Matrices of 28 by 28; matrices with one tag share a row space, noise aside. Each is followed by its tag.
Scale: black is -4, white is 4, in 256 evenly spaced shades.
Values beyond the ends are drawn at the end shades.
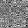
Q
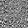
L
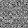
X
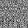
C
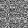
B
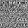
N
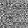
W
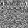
W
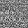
N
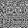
W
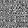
N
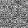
Q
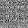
N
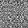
X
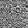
Q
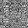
L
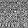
C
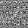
Q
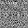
C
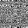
Q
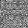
W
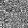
L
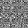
X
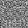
W
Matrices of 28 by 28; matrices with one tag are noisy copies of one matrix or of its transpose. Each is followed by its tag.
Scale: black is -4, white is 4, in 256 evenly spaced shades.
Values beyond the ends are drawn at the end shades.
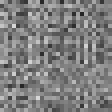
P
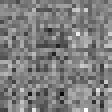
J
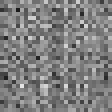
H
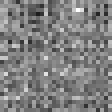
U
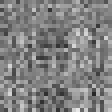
J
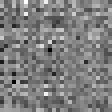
P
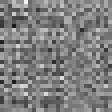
P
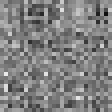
U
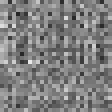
P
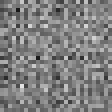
H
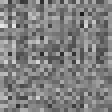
P
